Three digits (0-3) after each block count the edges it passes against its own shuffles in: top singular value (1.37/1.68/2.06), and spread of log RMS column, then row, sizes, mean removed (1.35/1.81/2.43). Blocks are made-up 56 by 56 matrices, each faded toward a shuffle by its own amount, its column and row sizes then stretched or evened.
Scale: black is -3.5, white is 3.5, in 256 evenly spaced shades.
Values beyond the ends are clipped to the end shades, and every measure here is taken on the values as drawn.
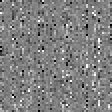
1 3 0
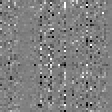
1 3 1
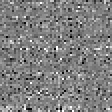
1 1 3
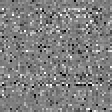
3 0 2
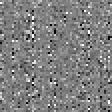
2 3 0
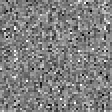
1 1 0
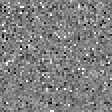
0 1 1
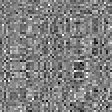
3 1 1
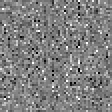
0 2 0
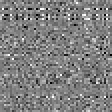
3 0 3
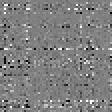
2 3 3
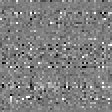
2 1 3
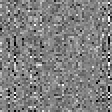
3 3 0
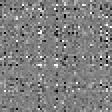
1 3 2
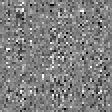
2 3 1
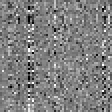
3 3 0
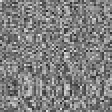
3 2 0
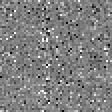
0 2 0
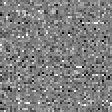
2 1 2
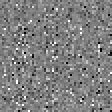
2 2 1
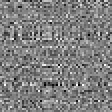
3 0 3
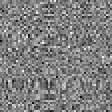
3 1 0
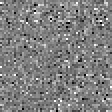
0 1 2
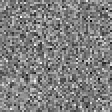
2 1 0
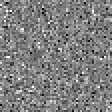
0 1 0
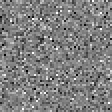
0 0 1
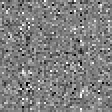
0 2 1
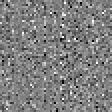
0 3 0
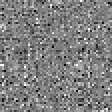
2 1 0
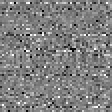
3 0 3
